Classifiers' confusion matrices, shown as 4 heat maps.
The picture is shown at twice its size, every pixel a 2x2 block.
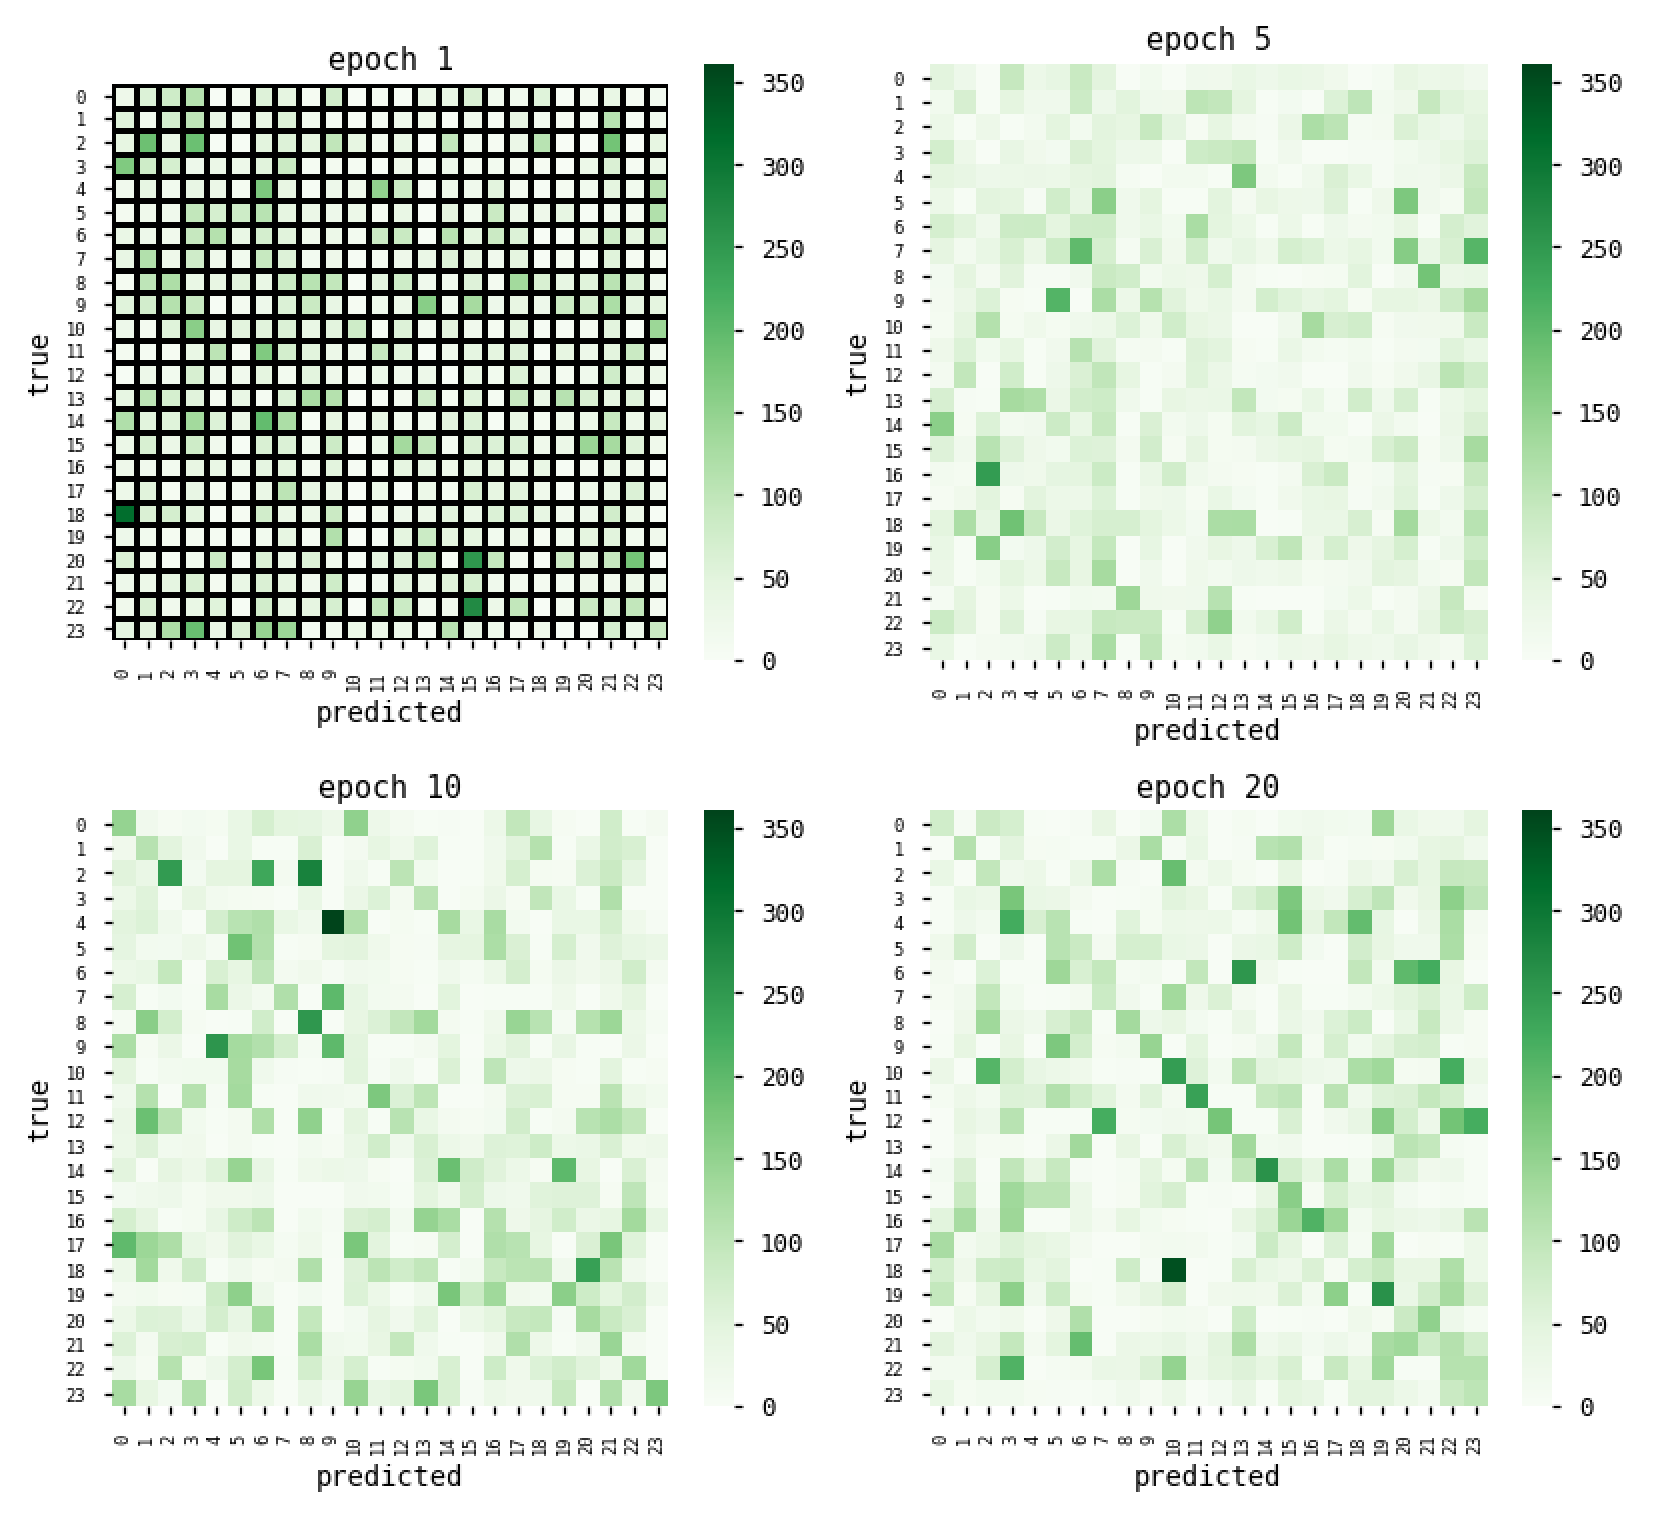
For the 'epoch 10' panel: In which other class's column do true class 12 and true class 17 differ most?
0
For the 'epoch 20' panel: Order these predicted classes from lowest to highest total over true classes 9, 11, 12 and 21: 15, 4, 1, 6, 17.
4, 1, 17, 15, 6
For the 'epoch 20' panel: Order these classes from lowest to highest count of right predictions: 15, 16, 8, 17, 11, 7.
17, 7, 8, 15, 16, 11
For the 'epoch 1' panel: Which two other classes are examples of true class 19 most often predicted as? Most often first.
9, 13
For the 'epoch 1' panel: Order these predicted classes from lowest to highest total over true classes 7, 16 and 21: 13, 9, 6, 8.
8, 13, 9, 6
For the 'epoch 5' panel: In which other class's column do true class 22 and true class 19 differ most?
2
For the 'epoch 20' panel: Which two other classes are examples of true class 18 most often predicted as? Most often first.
10, 22
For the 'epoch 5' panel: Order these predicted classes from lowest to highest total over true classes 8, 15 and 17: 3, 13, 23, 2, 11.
13, 11, 3, 2, 23
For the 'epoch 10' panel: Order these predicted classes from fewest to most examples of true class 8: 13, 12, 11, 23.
23, 11, 12, 13
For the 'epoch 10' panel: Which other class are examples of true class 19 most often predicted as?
14
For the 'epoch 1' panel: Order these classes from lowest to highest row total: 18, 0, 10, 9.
0, 10, 18, 9
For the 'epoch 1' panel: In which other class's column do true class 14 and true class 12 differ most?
6
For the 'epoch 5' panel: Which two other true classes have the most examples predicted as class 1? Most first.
18, 12
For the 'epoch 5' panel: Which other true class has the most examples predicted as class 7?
5
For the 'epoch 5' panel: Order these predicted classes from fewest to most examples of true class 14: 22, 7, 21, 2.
21, 22, 2, 7
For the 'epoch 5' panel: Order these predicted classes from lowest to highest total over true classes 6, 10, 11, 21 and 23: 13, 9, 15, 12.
13, 15, 9, 12
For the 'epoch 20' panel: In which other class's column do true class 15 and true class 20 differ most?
21
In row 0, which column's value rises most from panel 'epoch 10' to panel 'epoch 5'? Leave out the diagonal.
3
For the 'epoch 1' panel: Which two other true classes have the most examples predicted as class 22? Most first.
20, 11
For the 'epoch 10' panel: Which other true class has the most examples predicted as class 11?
18
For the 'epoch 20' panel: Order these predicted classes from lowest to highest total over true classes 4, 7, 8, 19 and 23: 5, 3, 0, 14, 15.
14, 0, 5, 15, 3
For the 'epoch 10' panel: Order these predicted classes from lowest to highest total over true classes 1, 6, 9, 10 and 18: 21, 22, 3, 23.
23, 3, 22, 21
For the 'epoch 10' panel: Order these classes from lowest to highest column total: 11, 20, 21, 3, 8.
3, 11, 20, 8, 21
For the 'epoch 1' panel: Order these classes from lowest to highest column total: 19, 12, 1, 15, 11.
19, 11, 12, 1, 15
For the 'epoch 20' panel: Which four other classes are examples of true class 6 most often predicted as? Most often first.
13, 21, 20, 5
